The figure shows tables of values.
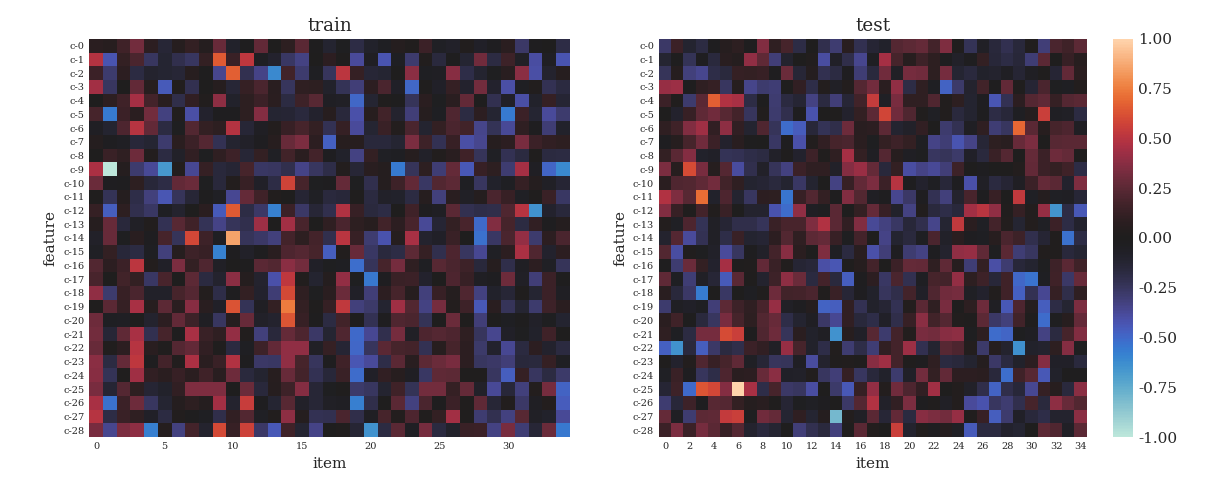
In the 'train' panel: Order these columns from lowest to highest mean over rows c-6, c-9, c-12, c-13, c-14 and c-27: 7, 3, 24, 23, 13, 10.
13, 24, 3, 7, 23, 10
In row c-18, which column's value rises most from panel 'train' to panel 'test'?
24
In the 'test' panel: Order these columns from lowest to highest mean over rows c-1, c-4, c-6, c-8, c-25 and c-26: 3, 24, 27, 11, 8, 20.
27, 11, 24, 8, 20, 3
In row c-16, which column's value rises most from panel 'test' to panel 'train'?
14
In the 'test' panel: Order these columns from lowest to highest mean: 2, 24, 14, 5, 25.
14, 25, 2, 24, 5
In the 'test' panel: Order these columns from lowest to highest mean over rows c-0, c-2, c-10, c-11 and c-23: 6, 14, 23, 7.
14, 7, 23, 6
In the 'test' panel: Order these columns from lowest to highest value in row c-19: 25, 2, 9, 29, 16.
16, 2, 25, 29, 9
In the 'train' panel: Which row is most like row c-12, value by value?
c-2
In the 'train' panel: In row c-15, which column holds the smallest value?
9
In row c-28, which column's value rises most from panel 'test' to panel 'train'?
11
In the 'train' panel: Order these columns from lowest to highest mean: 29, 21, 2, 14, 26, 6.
29, 21, 6, 2, 26, 14
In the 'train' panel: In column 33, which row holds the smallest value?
c-9
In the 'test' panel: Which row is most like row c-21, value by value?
c-27
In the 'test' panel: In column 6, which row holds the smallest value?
c-9
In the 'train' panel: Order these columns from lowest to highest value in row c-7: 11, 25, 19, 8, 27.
27, 25, 11, 19, 8
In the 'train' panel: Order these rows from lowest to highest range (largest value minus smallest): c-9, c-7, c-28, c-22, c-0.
c-0, c-7, c-22, c-28, c-9
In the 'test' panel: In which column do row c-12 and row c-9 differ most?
32
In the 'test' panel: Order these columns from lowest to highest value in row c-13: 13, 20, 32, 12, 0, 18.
18, 20, 0, 32, 12, 13
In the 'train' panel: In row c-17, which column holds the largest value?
14
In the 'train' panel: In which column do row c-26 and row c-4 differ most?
1
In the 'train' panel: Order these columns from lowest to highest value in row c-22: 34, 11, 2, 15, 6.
34, 11, 2, 6, 15
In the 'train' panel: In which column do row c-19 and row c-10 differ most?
10
